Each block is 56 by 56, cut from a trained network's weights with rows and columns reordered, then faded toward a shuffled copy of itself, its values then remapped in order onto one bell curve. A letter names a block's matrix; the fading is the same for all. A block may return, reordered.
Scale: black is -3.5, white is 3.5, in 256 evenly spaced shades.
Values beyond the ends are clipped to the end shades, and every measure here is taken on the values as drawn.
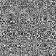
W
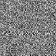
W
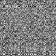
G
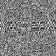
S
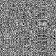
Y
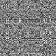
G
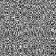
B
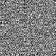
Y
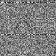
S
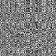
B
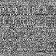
G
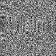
Y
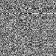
S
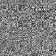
W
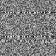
S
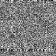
W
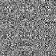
W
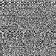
G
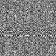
S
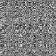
B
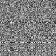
S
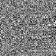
W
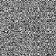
B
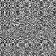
B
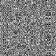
Y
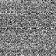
G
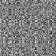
B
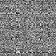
G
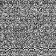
G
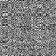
B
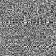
S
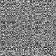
B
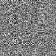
W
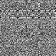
G
